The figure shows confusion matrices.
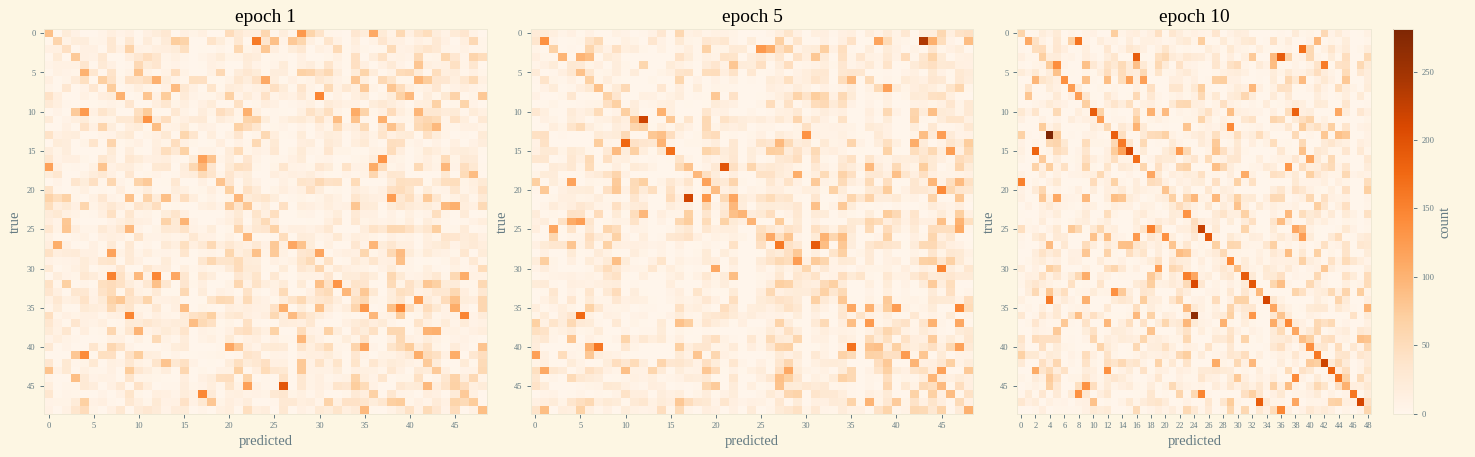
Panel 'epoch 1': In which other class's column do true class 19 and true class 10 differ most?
4
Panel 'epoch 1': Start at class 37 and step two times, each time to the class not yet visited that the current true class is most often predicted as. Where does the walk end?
17
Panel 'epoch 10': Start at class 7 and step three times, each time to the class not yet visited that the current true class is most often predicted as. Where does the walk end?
36
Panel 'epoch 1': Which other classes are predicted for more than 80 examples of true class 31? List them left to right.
7, 10, 12, 14, 46
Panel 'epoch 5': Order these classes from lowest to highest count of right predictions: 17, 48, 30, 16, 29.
16, 30, 17, 48, 29
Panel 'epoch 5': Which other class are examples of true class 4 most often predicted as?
22
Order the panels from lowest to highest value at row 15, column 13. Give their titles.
epoch 5, epoch 1, epoch 10
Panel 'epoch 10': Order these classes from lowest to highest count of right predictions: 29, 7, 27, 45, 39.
27, 39, 45, 7, 29
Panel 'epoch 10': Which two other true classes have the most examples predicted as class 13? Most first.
33, 21
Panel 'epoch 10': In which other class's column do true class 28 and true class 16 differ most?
40
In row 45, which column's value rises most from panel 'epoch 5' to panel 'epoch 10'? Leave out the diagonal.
9
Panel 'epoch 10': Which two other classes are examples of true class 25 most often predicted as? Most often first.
18, 38
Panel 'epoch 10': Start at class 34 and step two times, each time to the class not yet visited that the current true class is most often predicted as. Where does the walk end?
42
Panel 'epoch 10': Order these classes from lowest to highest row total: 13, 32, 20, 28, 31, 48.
20, 48, 28, 32, 31, 13
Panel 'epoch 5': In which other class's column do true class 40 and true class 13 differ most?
35
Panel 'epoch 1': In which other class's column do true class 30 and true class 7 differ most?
14
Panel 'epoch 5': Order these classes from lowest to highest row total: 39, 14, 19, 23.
39, 23, 14, 19
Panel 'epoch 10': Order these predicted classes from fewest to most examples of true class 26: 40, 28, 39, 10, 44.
28, 40, 44, 10, 39
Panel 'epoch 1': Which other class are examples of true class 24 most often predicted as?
15
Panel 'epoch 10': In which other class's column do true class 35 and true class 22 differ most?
48
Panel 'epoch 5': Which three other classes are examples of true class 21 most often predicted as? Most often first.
17, 19, 22
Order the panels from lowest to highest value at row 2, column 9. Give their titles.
epoch 10, epoch 5, epoch 1
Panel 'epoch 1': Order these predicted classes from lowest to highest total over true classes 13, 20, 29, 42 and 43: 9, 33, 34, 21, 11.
33, 11, 34, 9, 21
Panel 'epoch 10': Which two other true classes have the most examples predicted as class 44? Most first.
10, 13
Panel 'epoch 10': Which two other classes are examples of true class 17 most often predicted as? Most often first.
37, 27
